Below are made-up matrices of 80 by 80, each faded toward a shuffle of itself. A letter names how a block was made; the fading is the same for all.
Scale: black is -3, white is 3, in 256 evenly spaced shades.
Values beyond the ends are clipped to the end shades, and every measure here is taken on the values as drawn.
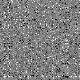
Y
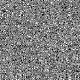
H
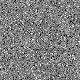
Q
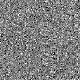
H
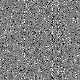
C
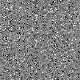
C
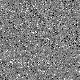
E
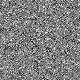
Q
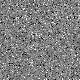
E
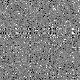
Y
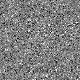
Q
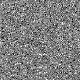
H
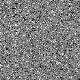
Q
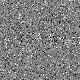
E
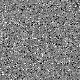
E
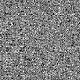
H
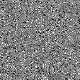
C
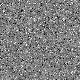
E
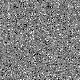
Q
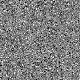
H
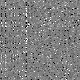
Y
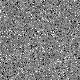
E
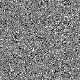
Q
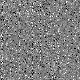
C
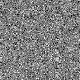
H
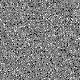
Q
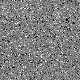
E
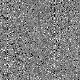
C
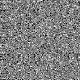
H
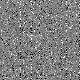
C
